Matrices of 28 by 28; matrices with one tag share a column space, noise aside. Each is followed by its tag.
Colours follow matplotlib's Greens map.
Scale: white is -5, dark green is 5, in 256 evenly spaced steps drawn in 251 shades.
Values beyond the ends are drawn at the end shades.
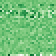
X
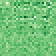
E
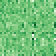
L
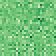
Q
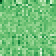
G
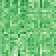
L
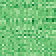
Q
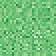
Q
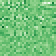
E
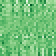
G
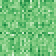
L
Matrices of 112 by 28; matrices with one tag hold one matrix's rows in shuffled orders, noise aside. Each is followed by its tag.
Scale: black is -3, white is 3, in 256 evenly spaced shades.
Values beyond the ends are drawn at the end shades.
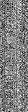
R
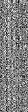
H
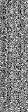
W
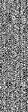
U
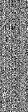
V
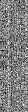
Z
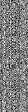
V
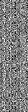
V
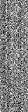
W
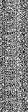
R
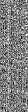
Z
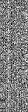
Z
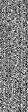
U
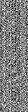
V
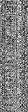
R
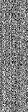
V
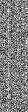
Z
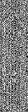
V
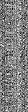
R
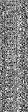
R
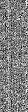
Z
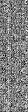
Z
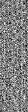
U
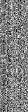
W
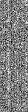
Z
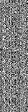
V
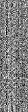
H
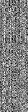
V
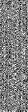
U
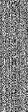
V
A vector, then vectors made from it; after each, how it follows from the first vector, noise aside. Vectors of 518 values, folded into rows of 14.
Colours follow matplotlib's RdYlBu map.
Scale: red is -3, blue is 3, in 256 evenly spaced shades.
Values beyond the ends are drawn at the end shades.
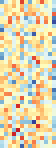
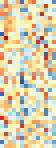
wrapped around.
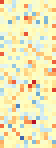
negated, partly zeroed.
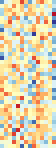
copied.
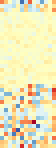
negated, partly zeroed.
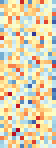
copied.
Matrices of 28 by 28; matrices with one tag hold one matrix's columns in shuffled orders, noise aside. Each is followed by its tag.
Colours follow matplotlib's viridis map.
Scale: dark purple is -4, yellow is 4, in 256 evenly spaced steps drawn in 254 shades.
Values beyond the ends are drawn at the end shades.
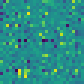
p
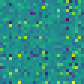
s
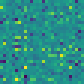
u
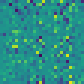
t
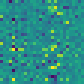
u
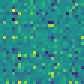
s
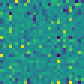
t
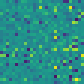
u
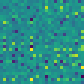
u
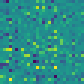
u
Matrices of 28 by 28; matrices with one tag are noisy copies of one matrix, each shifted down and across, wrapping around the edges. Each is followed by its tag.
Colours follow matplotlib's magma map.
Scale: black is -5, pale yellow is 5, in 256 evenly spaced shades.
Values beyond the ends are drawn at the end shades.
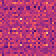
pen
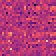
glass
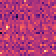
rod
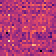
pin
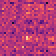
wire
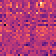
wire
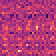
rod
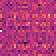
glass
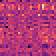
wire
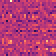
glass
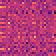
pen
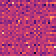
pen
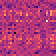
wire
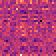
wire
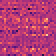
glass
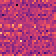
glass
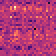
wire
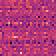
pen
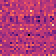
pin
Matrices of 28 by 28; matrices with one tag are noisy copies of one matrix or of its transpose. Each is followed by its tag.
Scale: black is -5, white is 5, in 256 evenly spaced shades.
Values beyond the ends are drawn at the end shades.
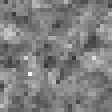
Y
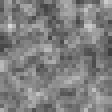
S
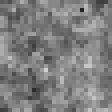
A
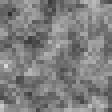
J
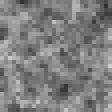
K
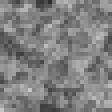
S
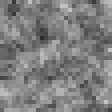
J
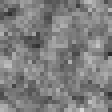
J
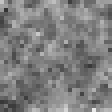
K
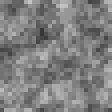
J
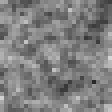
K
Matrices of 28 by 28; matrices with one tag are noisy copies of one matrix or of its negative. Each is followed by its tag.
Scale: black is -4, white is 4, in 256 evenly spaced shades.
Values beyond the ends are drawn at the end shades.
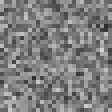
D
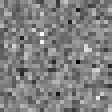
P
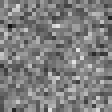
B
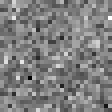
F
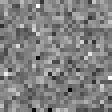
B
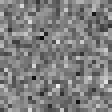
D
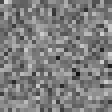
P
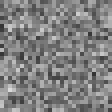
B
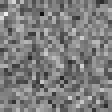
F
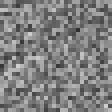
F
